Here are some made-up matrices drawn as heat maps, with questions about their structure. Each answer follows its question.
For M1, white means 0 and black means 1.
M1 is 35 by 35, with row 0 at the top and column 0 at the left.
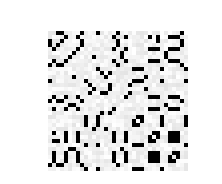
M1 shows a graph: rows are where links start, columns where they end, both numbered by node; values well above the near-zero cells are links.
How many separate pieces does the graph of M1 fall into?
2
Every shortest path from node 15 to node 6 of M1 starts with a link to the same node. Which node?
node 14
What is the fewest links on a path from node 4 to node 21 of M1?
5
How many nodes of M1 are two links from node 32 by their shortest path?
1
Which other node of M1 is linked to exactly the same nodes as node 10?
node 20
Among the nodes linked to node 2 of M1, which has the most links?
node 27
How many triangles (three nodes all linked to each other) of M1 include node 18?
3
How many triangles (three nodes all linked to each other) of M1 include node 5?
3
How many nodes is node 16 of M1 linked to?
10
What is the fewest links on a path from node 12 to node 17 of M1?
2
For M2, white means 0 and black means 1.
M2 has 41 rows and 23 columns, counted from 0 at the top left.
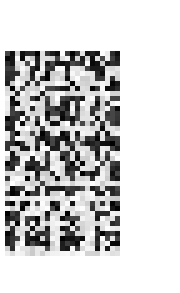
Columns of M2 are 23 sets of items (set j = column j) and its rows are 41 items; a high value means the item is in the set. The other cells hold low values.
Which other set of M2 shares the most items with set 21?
22
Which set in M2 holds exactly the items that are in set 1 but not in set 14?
19
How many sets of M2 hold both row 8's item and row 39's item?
0
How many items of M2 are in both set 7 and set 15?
0
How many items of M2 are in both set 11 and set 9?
6
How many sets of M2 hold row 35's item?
7
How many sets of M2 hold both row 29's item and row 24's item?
0
